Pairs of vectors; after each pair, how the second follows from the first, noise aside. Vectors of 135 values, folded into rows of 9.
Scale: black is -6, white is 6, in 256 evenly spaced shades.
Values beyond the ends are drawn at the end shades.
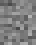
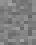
negated, shrunk.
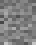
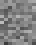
negated.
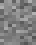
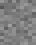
negated, shrunk.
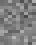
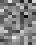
scaled up.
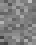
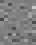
reversed, negated, partly zeroed.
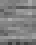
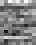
reversed, negated, scaled up.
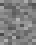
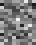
scaled up.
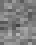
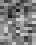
reversed, negated, scaled up.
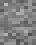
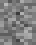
sign-scrambled.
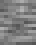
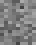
sign-scrambled.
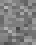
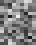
reversed, negated, scaled up.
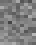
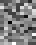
scaled up.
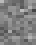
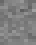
negated, shrunk.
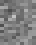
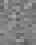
wrapped around, shrunk.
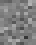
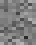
sign-scrambled.
